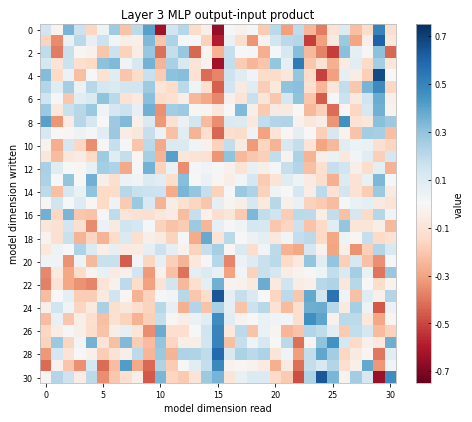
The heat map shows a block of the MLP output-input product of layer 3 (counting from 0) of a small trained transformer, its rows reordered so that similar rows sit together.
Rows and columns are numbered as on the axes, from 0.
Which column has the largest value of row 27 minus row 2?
25
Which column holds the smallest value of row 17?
4
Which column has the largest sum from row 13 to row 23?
15
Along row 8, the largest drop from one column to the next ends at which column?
1
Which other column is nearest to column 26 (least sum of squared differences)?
21
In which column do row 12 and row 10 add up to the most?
9
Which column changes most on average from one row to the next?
7
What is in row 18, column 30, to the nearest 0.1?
-0.1
